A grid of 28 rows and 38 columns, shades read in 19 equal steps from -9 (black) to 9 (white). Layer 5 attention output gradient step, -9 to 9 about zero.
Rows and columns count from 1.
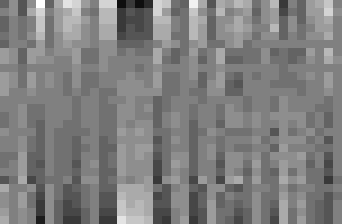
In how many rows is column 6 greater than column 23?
12
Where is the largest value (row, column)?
1, 5
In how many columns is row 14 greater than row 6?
10
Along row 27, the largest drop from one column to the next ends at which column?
18
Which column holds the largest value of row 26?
14
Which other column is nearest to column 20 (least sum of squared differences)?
29
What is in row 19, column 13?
-2
